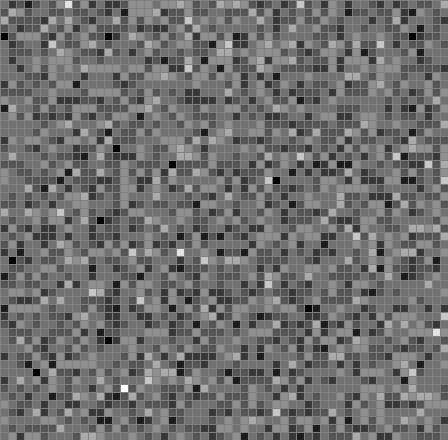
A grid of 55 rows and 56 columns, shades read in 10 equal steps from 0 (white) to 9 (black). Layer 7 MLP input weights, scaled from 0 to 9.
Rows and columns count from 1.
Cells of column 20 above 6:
2
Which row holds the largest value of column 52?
5
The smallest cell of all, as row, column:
49, 16
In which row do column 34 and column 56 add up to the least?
23
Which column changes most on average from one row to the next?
52
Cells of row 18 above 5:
24
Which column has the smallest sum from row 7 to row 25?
56
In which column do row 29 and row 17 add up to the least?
44
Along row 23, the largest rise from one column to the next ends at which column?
35
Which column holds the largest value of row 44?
41
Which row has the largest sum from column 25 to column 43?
55
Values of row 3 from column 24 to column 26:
2 5 4
